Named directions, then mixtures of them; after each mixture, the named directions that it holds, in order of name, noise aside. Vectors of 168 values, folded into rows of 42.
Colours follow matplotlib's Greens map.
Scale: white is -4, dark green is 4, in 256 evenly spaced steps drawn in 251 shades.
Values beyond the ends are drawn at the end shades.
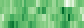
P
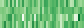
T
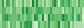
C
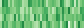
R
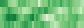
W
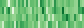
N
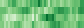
W.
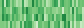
C.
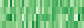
T.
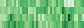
P, T.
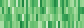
C, N, T.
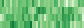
C, P.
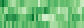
W.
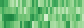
C, W.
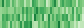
C.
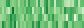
N, P, T.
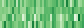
T.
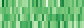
C, R.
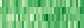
R, W.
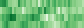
W.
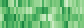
P, R, W.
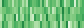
R.
